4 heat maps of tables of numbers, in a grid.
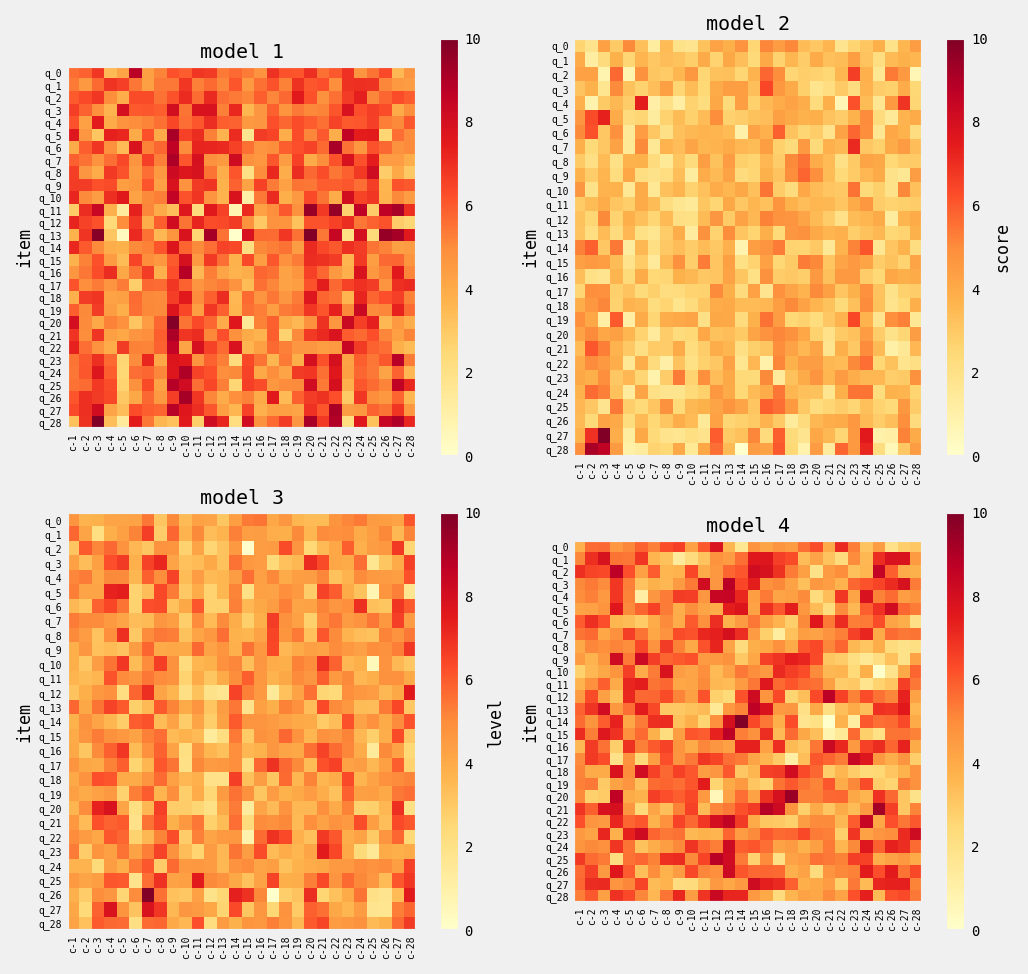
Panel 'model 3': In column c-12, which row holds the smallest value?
q_15
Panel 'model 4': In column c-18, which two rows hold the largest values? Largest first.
q_20, q_18
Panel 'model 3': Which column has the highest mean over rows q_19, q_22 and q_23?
c-21
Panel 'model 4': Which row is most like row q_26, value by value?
q_24
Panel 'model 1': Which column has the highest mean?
c-9
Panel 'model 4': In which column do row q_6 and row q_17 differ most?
c-23
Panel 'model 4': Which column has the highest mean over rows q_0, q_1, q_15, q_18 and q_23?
c-6
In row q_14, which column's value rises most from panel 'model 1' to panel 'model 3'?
c-15
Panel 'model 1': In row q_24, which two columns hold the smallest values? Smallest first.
c-5, c-28
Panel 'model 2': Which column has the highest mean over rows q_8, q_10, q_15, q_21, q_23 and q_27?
c-3
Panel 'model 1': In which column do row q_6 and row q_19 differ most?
c-24
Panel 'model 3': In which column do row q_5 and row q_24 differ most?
c-28
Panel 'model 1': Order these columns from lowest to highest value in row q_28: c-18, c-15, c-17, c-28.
c-17, c-18, c-28, c-15
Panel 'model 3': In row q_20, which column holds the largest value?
c-4
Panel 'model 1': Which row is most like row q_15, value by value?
q_18
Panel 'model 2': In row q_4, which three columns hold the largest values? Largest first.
c-6, c-27, c-23
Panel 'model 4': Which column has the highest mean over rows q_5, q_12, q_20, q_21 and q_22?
c-4
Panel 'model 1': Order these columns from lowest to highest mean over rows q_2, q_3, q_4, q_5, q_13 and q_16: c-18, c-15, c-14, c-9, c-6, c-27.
c-15, c-14, c-18, c-6, c-27, c-9
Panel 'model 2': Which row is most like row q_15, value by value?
q_23
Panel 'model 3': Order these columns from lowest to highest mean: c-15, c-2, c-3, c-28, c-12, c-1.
c-12, c-15, c-2, c-1, c-3, c-28
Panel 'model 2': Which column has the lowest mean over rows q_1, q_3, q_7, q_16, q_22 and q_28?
c-5
